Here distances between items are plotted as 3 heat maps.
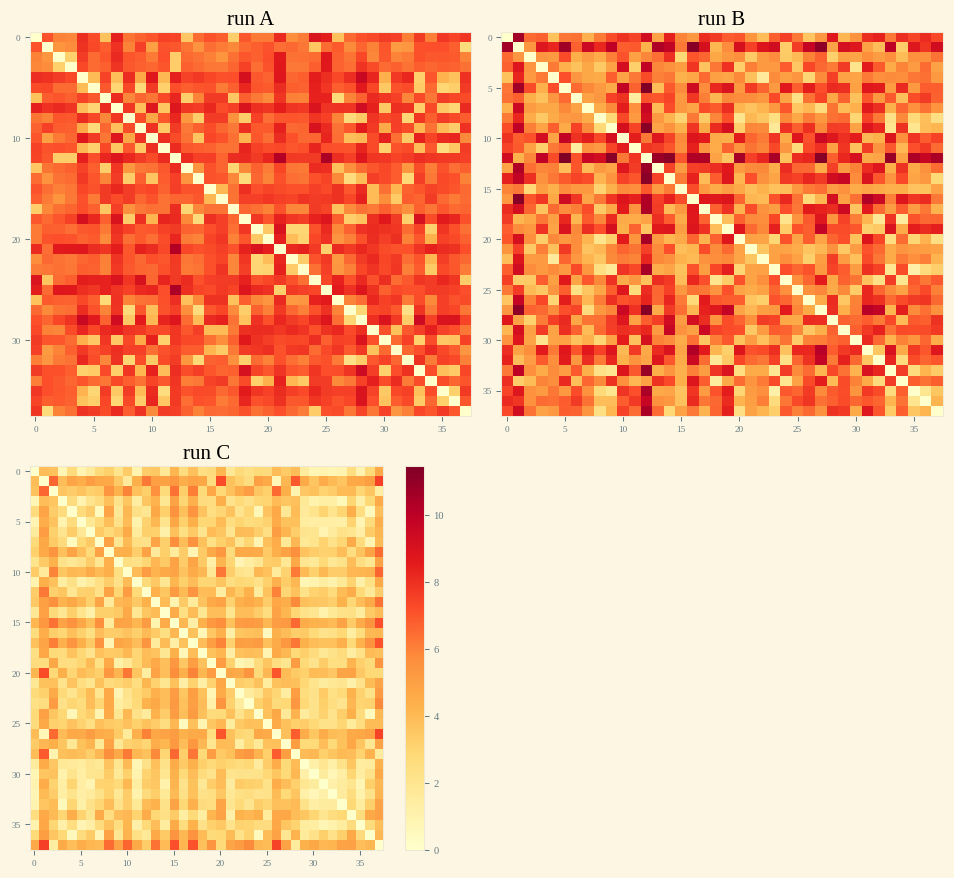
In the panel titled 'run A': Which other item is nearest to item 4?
33
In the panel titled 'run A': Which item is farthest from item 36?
28
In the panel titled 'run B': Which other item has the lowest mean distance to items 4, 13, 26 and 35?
22
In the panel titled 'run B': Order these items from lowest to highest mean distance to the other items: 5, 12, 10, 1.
5, 10, 1, 12
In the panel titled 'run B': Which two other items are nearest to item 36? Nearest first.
35, 23
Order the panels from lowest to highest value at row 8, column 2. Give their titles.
run B, run C, run A
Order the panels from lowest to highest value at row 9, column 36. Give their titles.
run C, run A, run B
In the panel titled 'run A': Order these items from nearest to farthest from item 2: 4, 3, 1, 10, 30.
3, 1, 10, 30, 4
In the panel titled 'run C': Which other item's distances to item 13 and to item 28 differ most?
15
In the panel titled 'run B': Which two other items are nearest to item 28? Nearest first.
2, 34
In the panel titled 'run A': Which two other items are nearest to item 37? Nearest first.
1, 24
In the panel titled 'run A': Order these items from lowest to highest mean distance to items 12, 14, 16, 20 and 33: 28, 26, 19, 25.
19, 26, 28, 25
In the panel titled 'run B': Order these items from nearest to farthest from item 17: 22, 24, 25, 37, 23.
37, 23, 22, 25, 24
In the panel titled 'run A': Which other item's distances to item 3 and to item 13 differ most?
12
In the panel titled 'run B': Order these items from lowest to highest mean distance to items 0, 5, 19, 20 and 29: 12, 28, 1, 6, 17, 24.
6, 24, 17, 28, 12, 1
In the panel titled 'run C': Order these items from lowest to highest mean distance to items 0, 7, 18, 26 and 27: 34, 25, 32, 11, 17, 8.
32, 11, 25, 34, 8, 17
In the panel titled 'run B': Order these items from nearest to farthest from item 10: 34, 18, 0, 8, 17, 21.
18, 34, 21, 8, 0, 17
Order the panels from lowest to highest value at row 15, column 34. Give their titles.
run C, run B, run A
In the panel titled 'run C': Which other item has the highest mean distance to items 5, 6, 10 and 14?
37
